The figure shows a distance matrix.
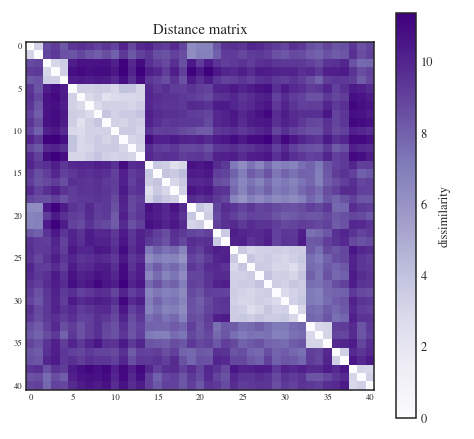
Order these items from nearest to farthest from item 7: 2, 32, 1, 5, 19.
5, 1, 32, 19, 2
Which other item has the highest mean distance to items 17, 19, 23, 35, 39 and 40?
11
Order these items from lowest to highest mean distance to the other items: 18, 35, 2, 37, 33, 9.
18, 33, 9, 35, 37, 2
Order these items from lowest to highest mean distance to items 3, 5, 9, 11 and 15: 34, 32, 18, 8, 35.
8, 18, 34, 32, 35
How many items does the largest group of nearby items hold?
9
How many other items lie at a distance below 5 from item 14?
4
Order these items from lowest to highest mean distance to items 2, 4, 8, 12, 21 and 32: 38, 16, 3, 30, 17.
3, 30, 16, 17, 38
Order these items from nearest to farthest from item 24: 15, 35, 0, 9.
15, 35, 0, 9
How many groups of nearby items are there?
10
